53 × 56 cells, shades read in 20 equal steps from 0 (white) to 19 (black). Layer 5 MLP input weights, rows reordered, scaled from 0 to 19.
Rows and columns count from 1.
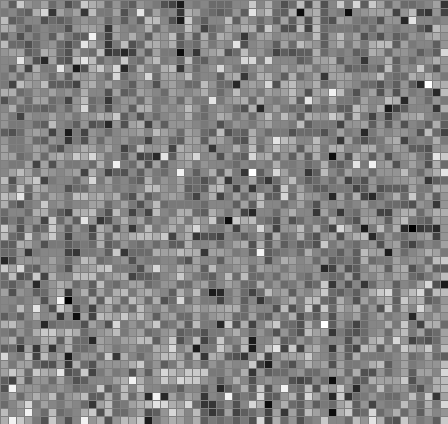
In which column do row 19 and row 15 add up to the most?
16
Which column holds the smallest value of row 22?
32
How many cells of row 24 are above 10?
19
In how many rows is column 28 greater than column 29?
30
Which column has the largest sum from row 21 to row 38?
9
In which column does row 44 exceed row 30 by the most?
7
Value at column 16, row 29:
8
